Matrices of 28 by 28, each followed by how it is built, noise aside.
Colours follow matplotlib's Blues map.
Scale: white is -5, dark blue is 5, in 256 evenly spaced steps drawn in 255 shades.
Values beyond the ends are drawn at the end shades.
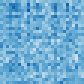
blocks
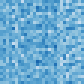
repeating rows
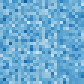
repeating rows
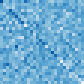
diagonal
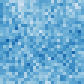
smooth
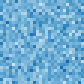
repeating rows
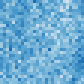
smooth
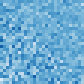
lower triangular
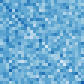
diagonal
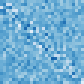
banded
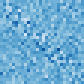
banded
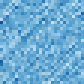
Hankel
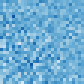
lower triangular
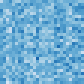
blocks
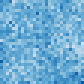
smooth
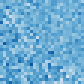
lower triangular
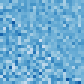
lower triangular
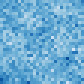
smooth
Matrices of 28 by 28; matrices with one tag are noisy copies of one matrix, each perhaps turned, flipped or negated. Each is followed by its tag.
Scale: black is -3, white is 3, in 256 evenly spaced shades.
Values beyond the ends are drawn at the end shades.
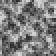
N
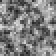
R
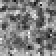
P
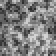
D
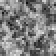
R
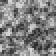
D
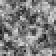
R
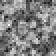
R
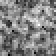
D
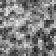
D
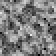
N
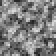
N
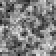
R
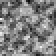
N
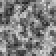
R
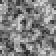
R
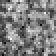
P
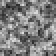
R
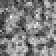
P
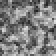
P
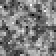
R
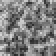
P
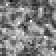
D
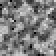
N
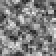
N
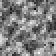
N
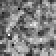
P
